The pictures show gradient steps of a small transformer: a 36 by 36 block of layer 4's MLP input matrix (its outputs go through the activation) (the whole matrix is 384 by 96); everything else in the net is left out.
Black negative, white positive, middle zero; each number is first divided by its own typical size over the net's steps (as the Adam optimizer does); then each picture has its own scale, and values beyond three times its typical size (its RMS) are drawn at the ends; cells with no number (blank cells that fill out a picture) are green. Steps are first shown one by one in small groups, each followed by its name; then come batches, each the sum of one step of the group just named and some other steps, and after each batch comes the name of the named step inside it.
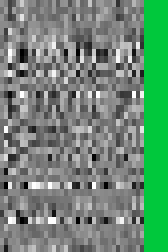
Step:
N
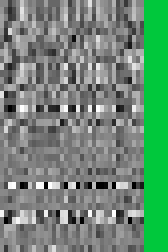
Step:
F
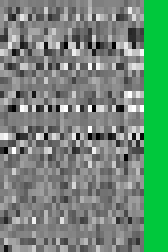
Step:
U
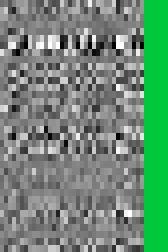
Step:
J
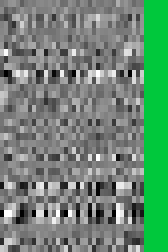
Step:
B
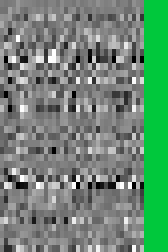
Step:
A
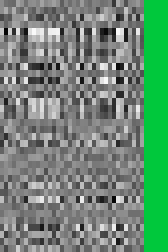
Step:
N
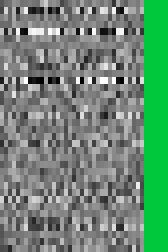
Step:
A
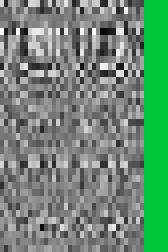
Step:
N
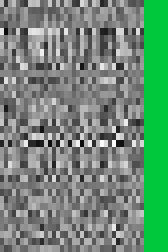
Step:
U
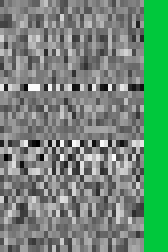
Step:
B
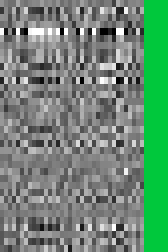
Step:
N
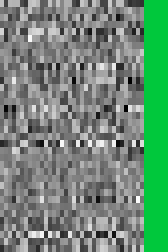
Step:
U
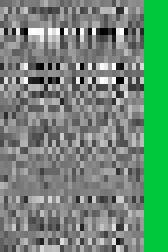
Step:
J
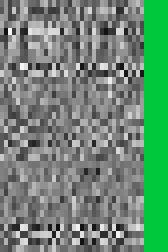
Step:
N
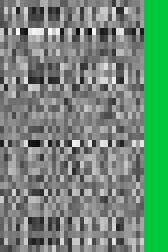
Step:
U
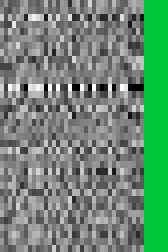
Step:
F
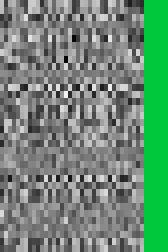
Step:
F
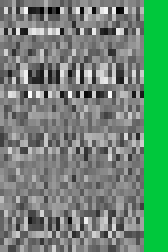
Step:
B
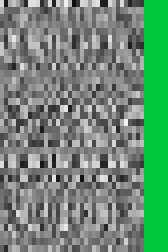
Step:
F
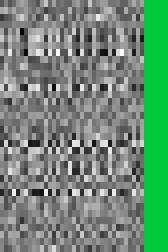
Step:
N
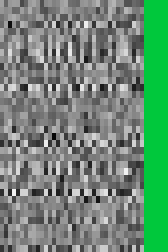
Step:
J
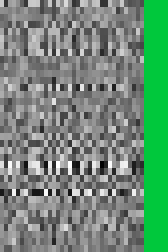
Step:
F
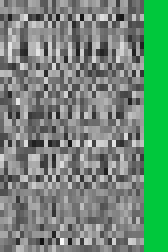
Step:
N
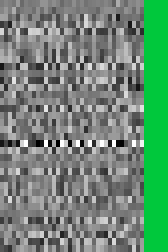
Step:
U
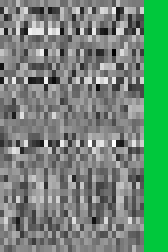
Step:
B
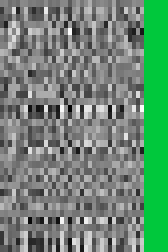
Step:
U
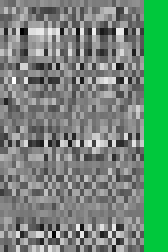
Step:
N
